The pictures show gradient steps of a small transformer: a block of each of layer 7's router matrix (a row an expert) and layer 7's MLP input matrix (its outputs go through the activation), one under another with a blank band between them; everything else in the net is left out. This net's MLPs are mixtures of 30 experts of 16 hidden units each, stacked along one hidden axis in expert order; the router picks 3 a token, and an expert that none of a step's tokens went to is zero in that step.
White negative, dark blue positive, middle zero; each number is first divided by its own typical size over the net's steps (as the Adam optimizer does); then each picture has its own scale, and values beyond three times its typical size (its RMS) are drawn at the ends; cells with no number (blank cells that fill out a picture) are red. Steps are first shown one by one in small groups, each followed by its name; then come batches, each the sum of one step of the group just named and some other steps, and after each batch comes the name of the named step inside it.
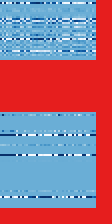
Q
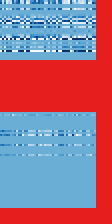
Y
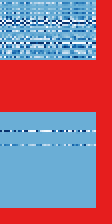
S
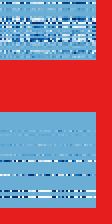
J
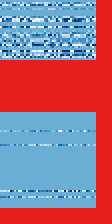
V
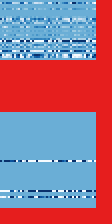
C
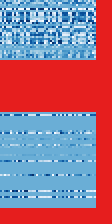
J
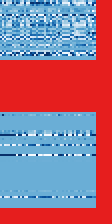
Q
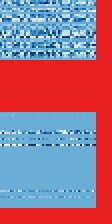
V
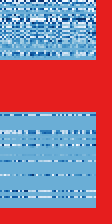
J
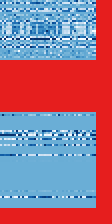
Q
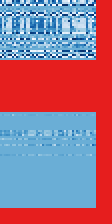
Y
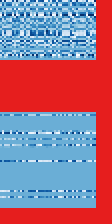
C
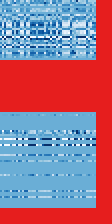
J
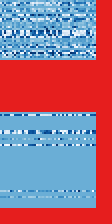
V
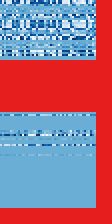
Y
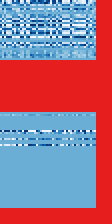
S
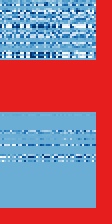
S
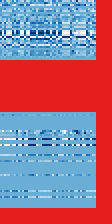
J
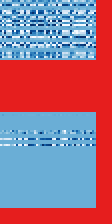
S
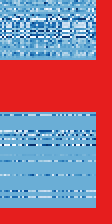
J
